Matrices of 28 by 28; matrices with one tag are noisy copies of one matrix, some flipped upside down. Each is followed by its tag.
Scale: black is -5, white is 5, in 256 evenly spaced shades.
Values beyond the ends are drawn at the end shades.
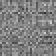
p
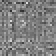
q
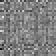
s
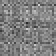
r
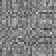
p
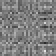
p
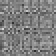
r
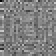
s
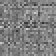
r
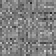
p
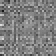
s
